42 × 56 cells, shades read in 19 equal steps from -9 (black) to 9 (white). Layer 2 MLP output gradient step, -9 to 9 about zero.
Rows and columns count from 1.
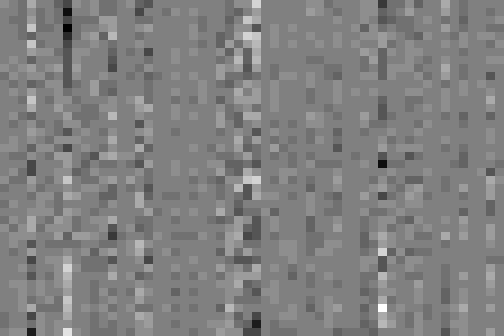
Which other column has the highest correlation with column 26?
43
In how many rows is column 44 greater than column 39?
16
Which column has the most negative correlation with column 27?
35
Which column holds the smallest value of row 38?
50
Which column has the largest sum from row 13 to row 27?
8
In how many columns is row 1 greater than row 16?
16
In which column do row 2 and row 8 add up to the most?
29
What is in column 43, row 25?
-4
